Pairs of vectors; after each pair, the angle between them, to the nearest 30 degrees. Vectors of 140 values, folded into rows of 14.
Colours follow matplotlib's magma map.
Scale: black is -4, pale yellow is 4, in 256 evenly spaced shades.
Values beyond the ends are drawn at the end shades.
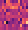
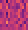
120 degrees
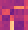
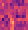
60 degrees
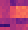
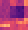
150 degrees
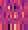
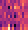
150 degrees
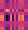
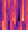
90 degrees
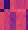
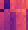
30 degrees
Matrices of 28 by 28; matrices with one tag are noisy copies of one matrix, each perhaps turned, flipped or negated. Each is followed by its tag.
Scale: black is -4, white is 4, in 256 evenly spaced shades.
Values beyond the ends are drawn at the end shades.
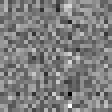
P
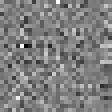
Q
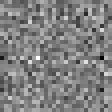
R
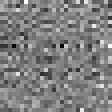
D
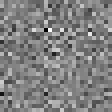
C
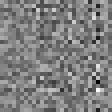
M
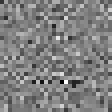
C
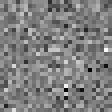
Q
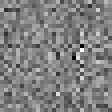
C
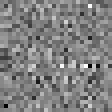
Q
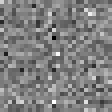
R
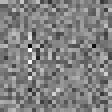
C
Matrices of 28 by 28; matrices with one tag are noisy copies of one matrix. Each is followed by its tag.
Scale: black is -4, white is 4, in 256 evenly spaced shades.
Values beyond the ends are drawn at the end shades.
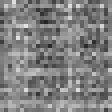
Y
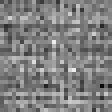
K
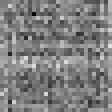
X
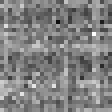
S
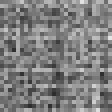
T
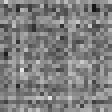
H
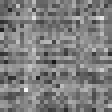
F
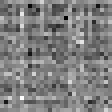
H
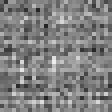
K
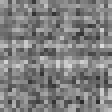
X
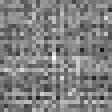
K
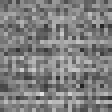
K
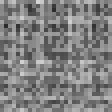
H
